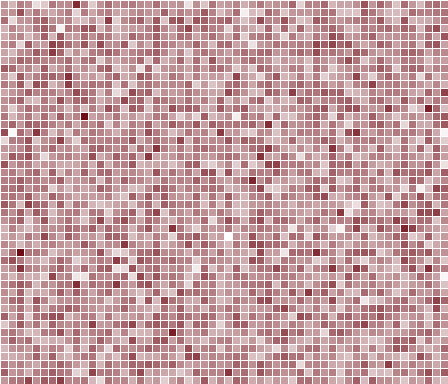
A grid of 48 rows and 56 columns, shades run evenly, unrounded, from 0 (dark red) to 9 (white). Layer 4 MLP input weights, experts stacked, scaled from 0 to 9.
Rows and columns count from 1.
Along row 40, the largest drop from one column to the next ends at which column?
38
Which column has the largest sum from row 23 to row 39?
43
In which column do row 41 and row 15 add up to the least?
11
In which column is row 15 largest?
30
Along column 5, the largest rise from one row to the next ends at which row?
18
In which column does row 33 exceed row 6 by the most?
40
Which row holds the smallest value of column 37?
12
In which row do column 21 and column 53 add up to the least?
25
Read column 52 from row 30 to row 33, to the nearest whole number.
7 5 3 4
